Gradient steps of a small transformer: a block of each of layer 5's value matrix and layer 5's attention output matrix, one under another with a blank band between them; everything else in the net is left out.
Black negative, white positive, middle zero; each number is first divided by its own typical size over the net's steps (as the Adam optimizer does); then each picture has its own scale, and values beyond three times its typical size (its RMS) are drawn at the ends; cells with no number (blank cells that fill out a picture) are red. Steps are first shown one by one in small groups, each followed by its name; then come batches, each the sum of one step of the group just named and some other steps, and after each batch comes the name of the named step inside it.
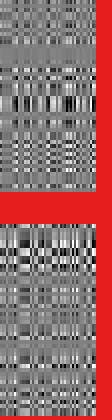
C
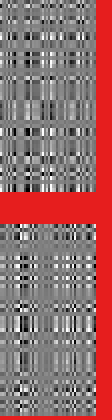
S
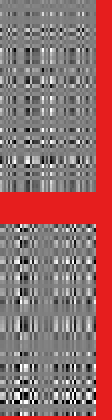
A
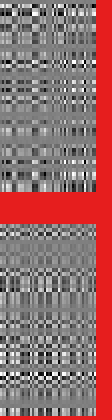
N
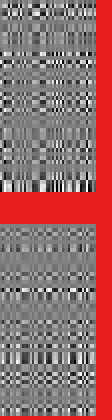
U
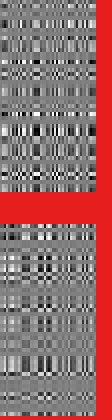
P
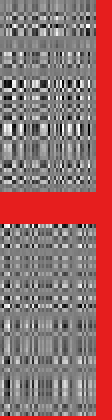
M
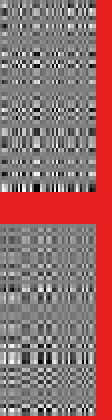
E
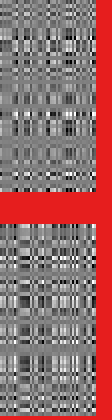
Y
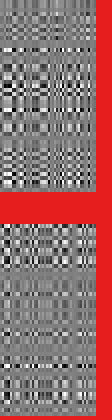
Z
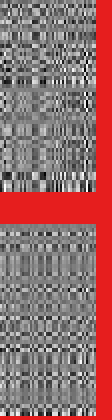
U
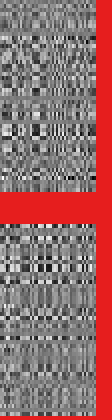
P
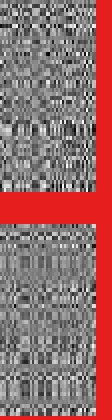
U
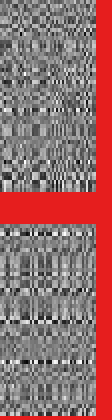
U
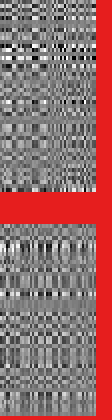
Z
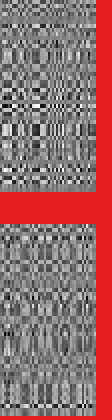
M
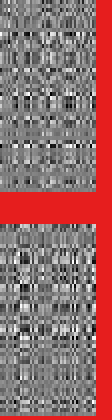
C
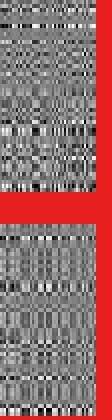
E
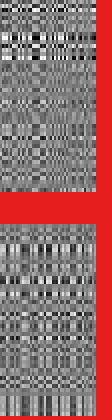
N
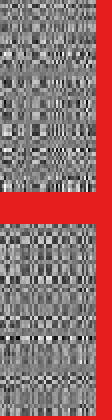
U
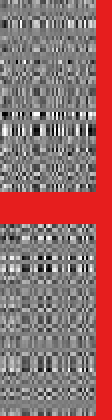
P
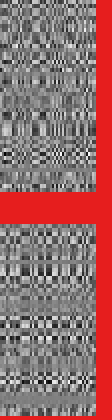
E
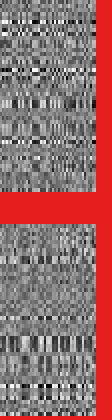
C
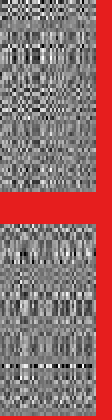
Z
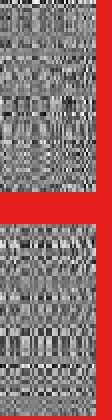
C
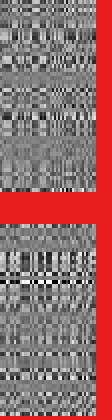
Y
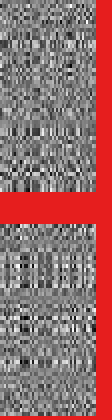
S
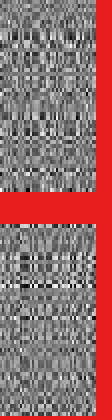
S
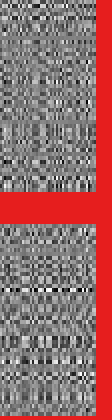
U
